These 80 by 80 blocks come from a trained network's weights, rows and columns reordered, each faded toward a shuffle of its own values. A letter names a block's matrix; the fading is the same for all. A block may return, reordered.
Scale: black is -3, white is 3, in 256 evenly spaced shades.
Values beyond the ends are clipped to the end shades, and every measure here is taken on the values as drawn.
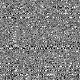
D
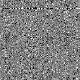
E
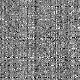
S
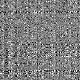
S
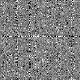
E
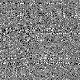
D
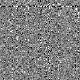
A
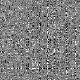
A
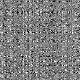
S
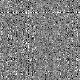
E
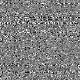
D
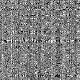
S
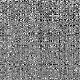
S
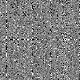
A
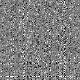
E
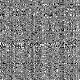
S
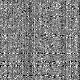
S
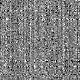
S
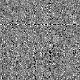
E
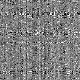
S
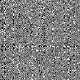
A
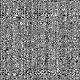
S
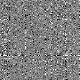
A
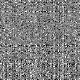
S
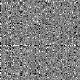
A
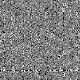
A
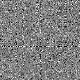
E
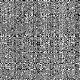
S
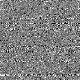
D
